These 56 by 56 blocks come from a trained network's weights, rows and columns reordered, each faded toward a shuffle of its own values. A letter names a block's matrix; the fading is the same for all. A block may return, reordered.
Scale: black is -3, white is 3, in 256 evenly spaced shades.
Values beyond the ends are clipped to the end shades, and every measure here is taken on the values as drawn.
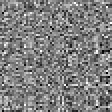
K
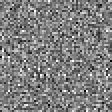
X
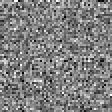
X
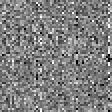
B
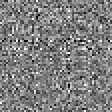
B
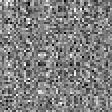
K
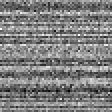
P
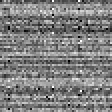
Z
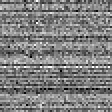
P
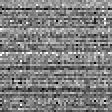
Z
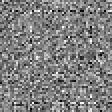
B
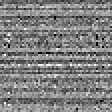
Z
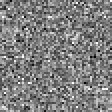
X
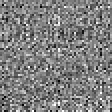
B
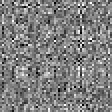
K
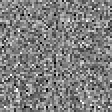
X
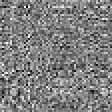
B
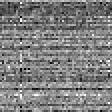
Z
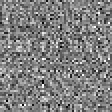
B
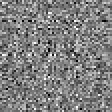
B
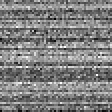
P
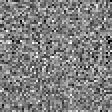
X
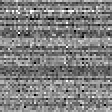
Z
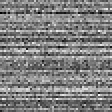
P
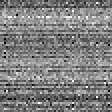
Z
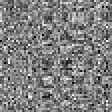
K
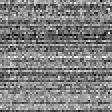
P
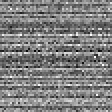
P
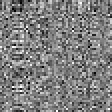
K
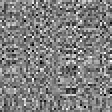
K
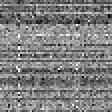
Z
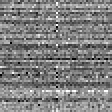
Z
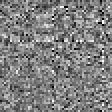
B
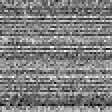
P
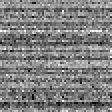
Z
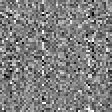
B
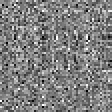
K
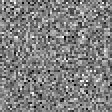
X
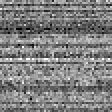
P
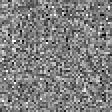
X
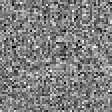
X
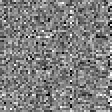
B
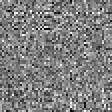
B
